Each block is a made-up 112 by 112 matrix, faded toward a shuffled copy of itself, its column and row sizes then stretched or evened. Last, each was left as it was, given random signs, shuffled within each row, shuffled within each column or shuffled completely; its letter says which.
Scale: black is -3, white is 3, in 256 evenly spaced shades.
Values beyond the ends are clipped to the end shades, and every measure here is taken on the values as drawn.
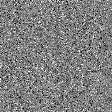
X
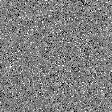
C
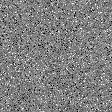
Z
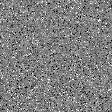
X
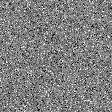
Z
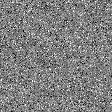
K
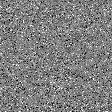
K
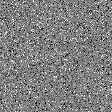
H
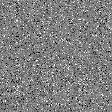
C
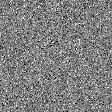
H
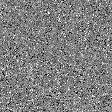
H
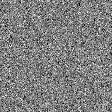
H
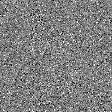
C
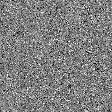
H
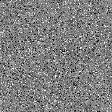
X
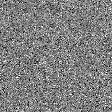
C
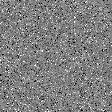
H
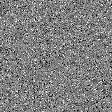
H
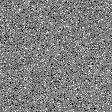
Z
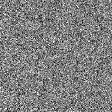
C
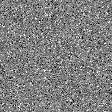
K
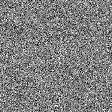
H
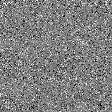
C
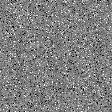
X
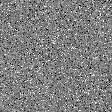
Z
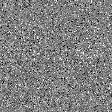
X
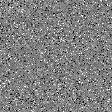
C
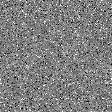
X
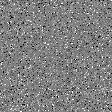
X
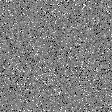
K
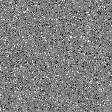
K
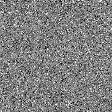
X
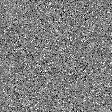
H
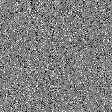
C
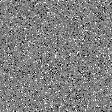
X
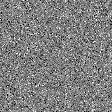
H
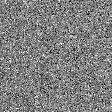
H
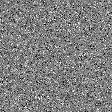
K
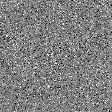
X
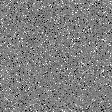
K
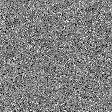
K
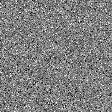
H
